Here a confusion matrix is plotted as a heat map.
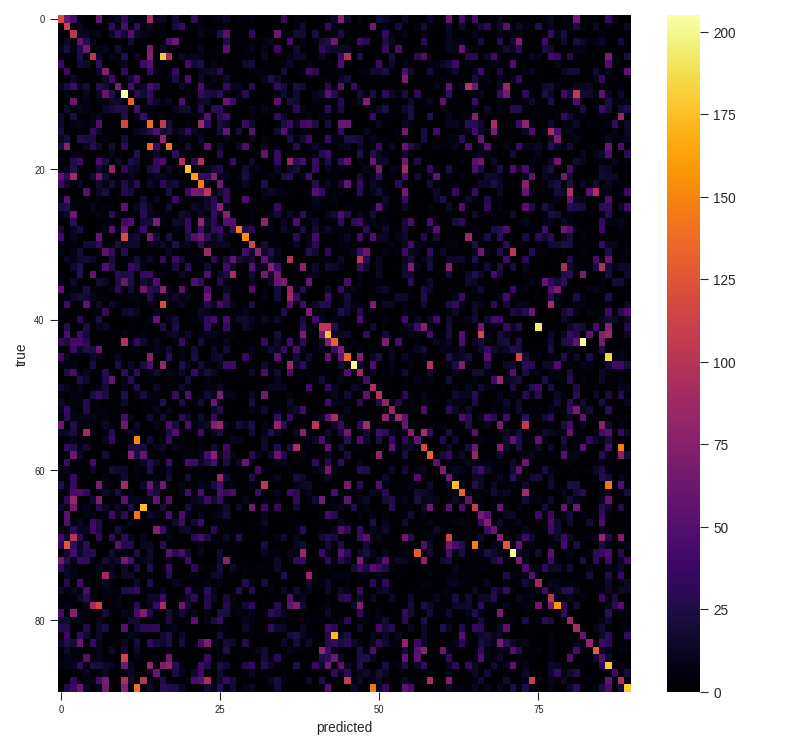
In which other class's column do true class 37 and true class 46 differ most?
58
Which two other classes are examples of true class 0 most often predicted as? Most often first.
14, 44
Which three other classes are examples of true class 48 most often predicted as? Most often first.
69, 8, 68
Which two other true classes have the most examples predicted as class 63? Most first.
46, 4
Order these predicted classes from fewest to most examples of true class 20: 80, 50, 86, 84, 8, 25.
84, 86, 25, 80, 50, 8
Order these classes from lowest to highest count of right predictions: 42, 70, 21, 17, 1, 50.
50, 1, 70, 17, 21, 42
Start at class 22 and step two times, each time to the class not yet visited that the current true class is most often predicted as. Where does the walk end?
49
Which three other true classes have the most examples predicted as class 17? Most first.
5, 86, 85
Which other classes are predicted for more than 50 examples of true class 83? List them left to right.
3, 23, 54, 69
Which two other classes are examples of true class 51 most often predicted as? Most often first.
24, 42
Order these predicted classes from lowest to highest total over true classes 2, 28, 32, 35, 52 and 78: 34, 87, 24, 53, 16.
53, 87, 24, 16, 34
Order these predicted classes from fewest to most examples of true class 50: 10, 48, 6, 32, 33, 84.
33, 84, 10, 6, 48, 32
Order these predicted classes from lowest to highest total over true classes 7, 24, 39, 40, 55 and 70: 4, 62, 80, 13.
13, 62, 4, 80
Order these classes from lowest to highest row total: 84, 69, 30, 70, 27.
30, 84, 27, 70, 69
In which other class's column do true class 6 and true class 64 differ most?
2
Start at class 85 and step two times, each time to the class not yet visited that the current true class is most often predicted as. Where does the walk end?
81
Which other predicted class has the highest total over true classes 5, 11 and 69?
16
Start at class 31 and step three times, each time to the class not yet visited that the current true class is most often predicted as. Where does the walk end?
12
